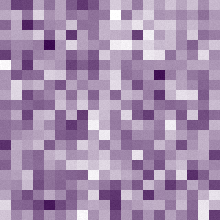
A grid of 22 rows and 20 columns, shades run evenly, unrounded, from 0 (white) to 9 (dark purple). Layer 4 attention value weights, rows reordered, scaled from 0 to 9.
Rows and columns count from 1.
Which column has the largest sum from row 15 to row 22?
4
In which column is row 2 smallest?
11
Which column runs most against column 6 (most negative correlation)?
9
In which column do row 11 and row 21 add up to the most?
5
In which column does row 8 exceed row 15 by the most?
15
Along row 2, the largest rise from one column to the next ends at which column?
12
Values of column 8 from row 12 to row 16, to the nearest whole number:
7 6 6 2 4
